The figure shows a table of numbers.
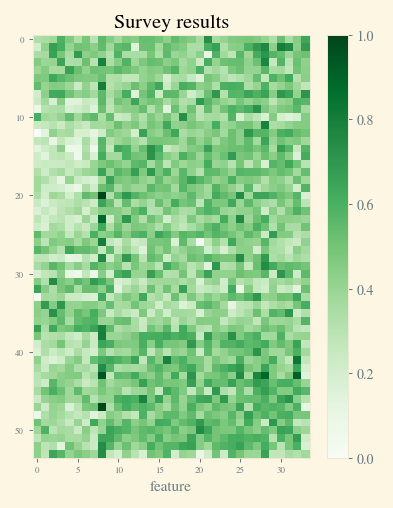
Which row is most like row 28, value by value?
23
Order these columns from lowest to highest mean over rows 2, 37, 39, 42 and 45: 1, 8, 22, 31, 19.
1, 31, 19, 22, 8
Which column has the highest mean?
8
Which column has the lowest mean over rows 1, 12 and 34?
0
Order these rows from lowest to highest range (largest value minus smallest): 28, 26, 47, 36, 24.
36, 24, 28, 26, 47
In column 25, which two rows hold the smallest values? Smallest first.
32, 10
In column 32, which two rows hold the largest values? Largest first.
43, 41
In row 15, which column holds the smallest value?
5
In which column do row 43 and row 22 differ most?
28
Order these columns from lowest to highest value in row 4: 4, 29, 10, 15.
29, 15, 10, 4
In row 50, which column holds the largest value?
20
